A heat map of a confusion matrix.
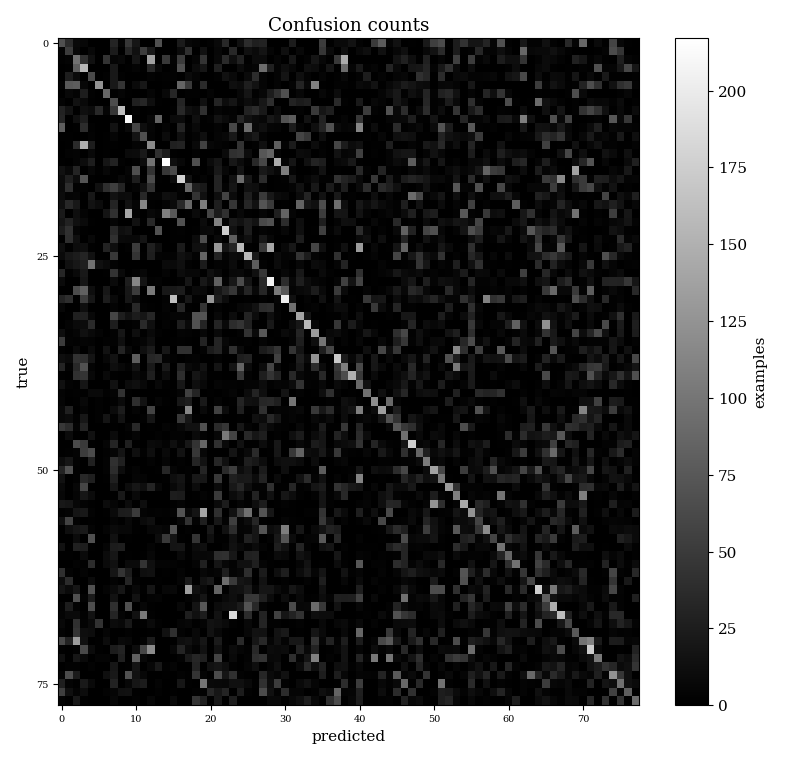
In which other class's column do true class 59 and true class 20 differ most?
9
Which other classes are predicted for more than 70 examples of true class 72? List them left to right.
10, 34, 42, 44
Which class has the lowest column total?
5
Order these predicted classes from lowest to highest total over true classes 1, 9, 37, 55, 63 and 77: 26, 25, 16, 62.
26, 16, 25, 62
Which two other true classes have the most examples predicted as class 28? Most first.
24, 13
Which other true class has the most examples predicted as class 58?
50
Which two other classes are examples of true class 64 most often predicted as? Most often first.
17, 66
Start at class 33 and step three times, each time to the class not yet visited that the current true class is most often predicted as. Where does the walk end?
22
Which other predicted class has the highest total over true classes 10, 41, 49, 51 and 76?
40
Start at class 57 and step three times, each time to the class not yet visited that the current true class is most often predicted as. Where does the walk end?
69
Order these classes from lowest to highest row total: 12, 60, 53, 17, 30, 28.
60, 53, 12, 17, 28, 30
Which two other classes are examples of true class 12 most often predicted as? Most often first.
3, 29
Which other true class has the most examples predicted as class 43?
0
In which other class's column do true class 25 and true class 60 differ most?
19
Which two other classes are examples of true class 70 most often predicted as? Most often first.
2, 71
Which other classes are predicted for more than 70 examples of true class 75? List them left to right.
19, 46, 51
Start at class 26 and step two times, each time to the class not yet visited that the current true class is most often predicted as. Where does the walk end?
62
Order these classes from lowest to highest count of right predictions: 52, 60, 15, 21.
15, 60, 21, 52
